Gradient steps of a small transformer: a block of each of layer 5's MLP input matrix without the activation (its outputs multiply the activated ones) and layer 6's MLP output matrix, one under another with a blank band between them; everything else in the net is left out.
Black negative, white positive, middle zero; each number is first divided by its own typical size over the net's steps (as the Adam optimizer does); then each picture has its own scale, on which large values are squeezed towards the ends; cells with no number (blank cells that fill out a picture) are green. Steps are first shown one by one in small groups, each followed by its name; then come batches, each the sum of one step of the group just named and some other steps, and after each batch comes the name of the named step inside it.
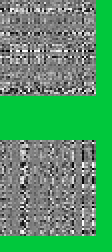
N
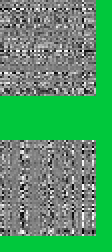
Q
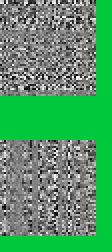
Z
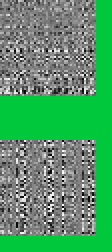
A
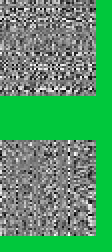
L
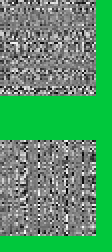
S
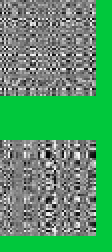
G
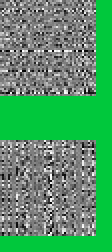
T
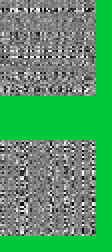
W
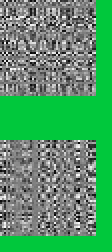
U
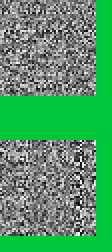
N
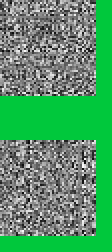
N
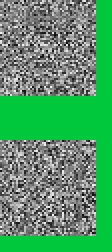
A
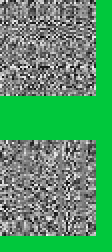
Z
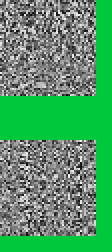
Z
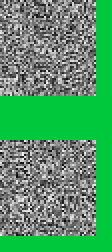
A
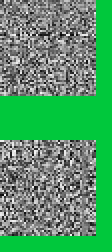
G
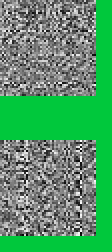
G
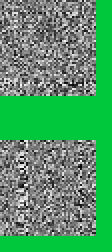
A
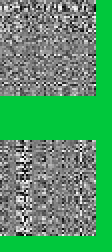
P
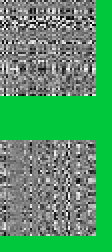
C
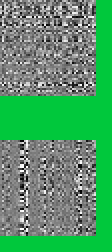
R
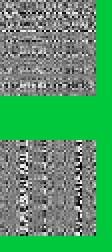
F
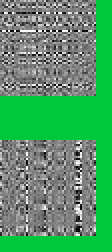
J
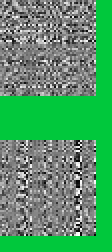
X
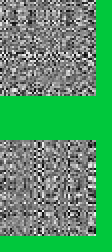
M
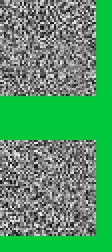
M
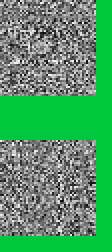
J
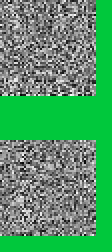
P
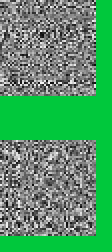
J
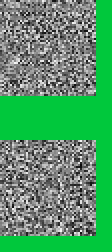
F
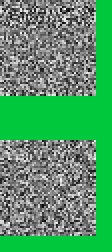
C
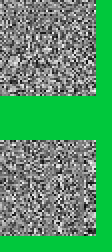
M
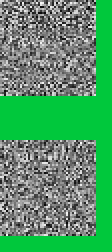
C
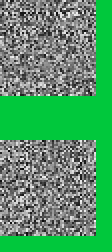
F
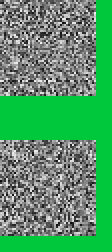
C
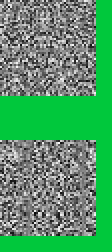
M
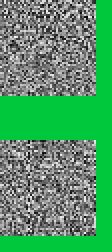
J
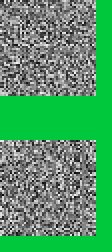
X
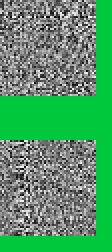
R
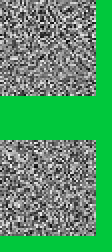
M
